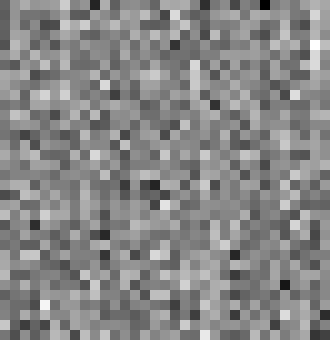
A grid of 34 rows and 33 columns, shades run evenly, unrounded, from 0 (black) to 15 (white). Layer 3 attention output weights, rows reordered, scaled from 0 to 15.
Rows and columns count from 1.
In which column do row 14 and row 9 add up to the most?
11
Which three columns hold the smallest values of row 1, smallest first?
27, 10, 21
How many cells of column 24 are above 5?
29
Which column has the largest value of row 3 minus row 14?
7
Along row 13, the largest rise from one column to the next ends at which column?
19
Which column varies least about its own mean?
23
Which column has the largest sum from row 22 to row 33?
22
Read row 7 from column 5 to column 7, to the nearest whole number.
11 7 11
